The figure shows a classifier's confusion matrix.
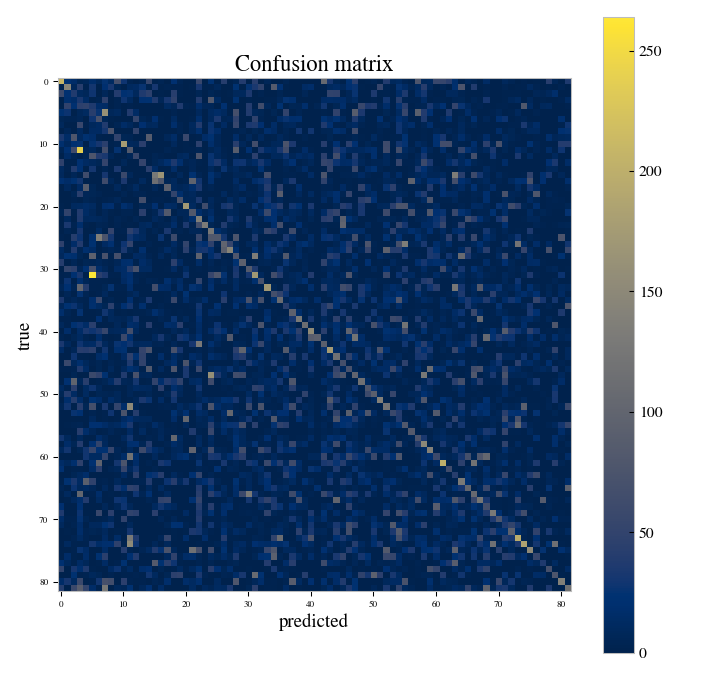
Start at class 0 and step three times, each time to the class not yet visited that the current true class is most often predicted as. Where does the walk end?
45
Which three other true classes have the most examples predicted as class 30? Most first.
66, 35, 52
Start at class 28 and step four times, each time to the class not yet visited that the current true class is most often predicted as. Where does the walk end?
3
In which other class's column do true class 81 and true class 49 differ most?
7
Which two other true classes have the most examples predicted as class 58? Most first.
47, 51
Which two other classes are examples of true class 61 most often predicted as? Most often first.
66, 6
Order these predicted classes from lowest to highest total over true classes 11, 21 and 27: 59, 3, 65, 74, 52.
74, 65, 59, 52, 3
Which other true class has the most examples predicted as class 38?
67
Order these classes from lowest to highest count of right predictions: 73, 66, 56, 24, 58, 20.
56, 66, 24, 58, 20, 73
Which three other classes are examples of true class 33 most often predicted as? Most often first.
63, 3, 67
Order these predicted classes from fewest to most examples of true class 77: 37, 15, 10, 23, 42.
23, 10, 37, 42, 15
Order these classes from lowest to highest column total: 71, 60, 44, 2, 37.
60, 2, 37, 71, 44
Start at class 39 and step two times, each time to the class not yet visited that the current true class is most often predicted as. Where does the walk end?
73
